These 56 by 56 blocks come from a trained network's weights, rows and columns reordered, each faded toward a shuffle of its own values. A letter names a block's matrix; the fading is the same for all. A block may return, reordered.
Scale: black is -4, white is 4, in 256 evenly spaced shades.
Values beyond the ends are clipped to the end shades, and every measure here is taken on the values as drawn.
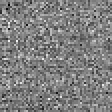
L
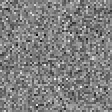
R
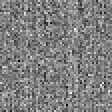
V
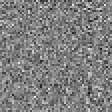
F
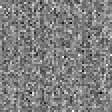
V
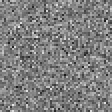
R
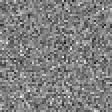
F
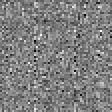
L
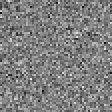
F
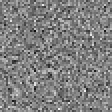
F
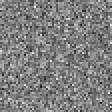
R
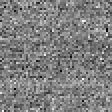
L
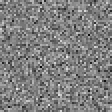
R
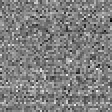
L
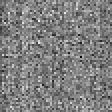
V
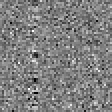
L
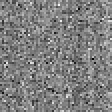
V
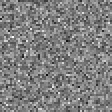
R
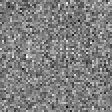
F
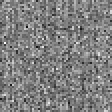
V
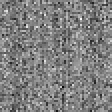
V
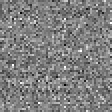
L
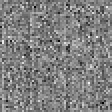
V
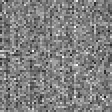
V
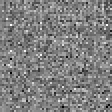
L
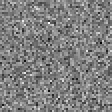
R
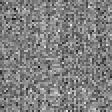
V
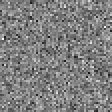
R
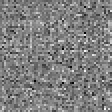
L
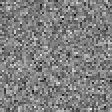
R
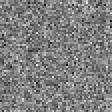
R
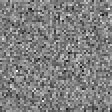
R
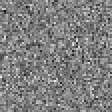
R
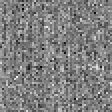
V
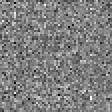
L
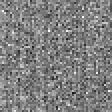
V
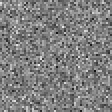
R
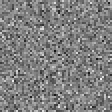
F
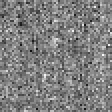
V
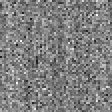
V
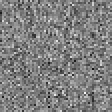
F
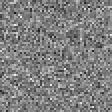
F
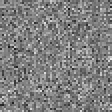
F
